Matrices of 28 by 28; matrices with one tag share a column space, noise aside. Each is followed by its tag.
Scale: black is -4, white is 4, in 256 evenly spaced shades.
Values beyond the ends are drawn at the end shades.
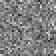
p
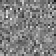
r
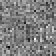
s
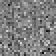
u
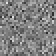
r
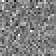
p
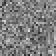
s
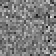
r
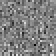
u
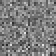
u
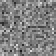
u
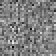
s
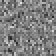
r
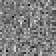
u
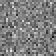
u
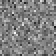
p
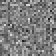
s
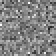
r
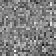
u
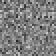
r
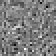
u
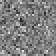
p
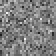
s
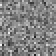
u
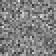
r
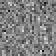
s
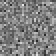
s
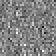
u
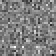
s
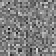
u
